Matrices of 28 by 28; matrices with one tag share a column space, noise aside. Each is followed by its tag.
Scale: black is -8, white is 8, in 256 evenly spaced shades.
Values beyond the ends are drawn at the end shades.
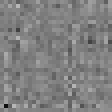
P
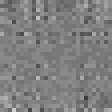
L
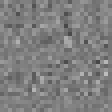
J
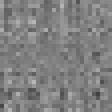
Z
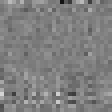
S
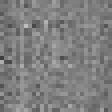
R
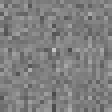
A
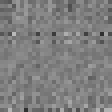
L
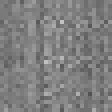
R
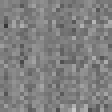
R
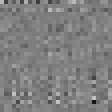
S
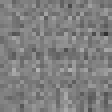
A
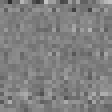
S
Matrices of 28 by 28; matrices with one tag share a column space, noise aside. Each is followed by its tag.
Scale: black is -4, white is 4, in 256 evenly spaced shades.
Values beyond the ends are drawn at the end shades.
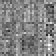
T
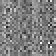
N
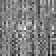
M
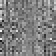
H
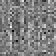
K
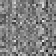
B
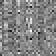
K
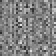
N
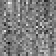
H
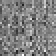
B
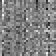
H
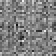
K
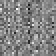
N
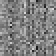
N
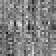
M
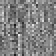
T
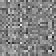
N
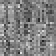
T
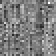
T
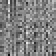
H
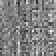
H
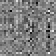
K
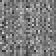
N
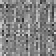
T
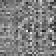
K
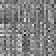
T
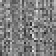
H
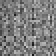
B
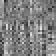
M
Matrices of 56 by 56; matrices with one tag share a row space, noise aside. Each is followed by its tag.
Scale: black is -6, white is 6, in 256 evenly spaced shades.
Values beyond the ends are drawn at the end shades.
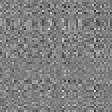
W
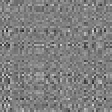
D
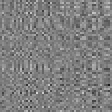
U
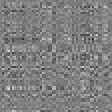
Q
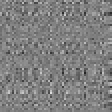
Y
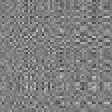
U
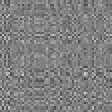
D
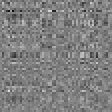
Q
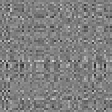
D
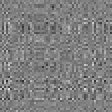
D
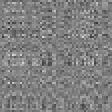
Q
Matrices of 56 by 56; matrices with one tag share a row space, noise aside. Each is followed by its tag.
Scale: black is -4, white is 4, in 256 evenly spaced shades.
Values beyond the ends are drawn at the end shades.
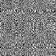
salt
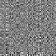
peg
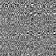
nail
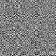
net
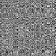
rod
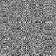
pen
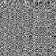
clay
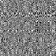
clay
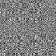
net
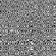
nail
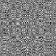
pen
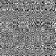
rod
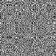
salt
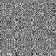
salt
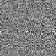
rod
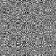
pen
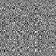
net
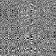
nail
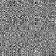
net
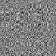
peg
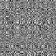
peg
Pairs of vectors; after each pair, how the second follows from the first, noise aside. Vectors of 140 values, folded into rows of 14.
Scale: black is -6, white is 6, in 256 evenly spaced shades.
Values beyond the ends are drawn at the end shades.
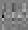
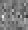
sign-scrambled.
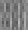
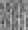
copied.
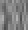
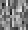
wrapped around, negated, scaled up.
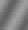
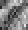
wrapped around, scaled up.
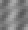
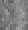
wrapped around, shrunk.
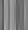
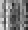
wrapped around, scaled up.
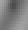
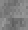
wrapped around, shrunk.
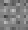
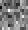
wrapped around, negated, scaled up.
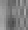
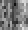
wrapped around, negated, scaled up.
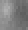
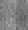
wrapped around, negated, shrunk.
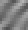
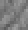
reversed, negated, shrunk.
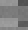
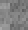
reversed, negated, shrunk.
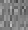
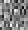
scaled up.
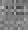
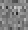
sign-scrambled.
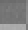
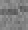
wrapped around, negated, shrunk.
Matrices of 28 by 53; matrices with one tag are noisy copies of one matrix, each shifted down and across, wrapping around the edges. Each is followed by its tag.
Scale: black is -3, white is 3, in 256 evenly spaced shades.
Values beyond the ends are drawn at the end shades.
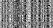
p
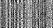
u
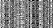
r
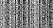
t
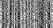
p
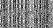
u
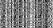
t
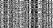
r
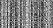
t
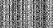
t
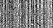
u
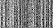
u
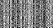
t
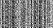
t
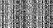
t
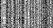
p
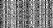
t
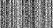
t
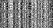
p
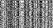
p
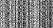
t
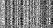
p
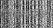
u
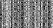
t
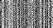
u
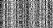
t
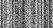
t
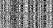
p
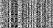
r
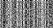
t
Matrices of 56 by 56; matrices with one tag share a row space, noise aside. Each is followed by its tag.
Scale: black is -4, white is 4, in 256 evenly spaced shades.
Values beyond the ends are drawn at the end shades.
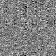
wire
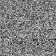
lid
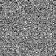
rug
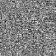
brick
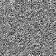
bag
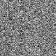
bag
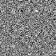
bag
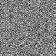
bag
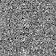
lid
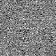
lid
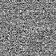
lid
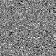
bag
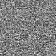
brick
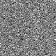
bag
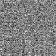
rug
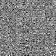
lid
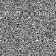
brick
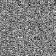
bag
